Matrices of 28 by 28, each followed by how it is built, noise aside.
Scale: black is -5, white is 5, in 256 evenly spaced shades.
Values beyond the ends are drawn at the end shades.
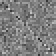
diagonal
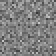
repeating columns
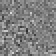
lower triangular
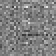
low rank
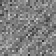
Hankel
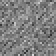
Hankel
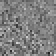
lower triangular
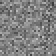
noise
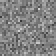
noise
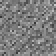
Hankel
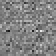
low rank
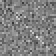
diagonal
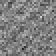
Hankel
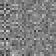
low rank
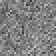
Hankel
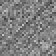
Hankel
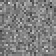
noise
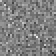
diagonal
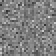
noise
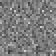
repeating columns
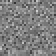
repeating columns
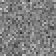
noise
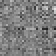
low rank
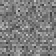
repeating columns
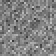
Hankel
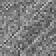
Hankel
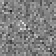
diagonal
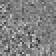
lower triangular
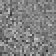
lower triangular
